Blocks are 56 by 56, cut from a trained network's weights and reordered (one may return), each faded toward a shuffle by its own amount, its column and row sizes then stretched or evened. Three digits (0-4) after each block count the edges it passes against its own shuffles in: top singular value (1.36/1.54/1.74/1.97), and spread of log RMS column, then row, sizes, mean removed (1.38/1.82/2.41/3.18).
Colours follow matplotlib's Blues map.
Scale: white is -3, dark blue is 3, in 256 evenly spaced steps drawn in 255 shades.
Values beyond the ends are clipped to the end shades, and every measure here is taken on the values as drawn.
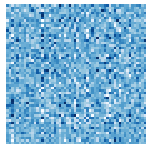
2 3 2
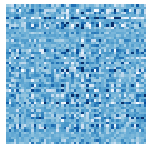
2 2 4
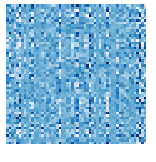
4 4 2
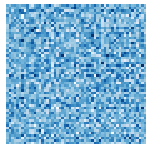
3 1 1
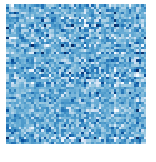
3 2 3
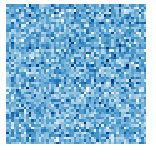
0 1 0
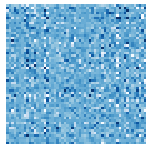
0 3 2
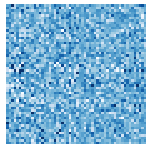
1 2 1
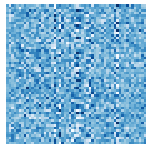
4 3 0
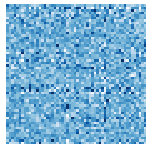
1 1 2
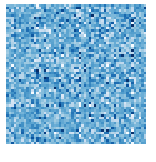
0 3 1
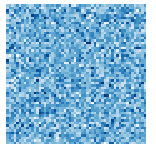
2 0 1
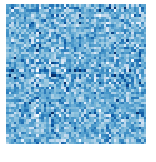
0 2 2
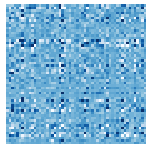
1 3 4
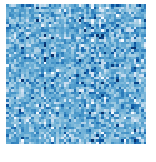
0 2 0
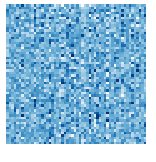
0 3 0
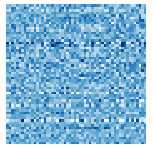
3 0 3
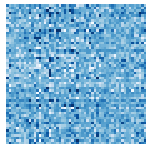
2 3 2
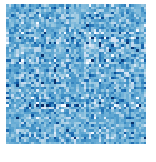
0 1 2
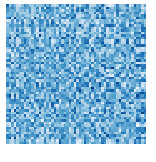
4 1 0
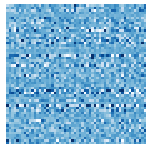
1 0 4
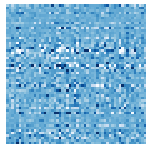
0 2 4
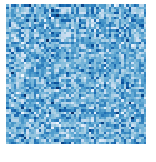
3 1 0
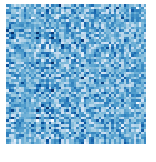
4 2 0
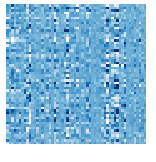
2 4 1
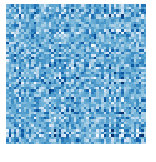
4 2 3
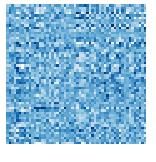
4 2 3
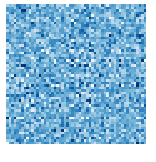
1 1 2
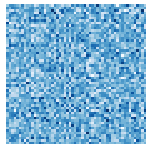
3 0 1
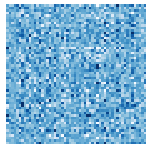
0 3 2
